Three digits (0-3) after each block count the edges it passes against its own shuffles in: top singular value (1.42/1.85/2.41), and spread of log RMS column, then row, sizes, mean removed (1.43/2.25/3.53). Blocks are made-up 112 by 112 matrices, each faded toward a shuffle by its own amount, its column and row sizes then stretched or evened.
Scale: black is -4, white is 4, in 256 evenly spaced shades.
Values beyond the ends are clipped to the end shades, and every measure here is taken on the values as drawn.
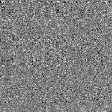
2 1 2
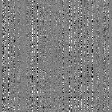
1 3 1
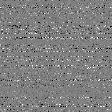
1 0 3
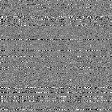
3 1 3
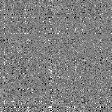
2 2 2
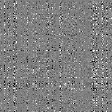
2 3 2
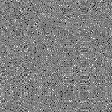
3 0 0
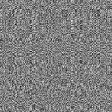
3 2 1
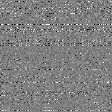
2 0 3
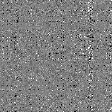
0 2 2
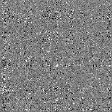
1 2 2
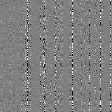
3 3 0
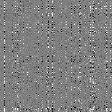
3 3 2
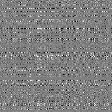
3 1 3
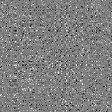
3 1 1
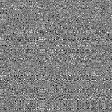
3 0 2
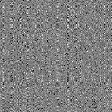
3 2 0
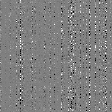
1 3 1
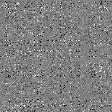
1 2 2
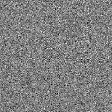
2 1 1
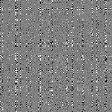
3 3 2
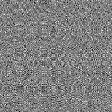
3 0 1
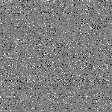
0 0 2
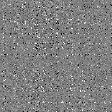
0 2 2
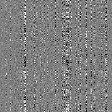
3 3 1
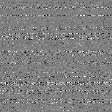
2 0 3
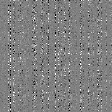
1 3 1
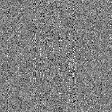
2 2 0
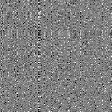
3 2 0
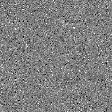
2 1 0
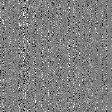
1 3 0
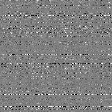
2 1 3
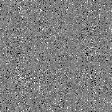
1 2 1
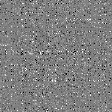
1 2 2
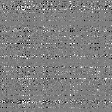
2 2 3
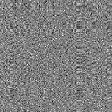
3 1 0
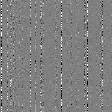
3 3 0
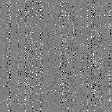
2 3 1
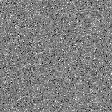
2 0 0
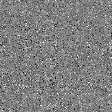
0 1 1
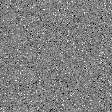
0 1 0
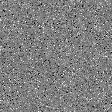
0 0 0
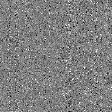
1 2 0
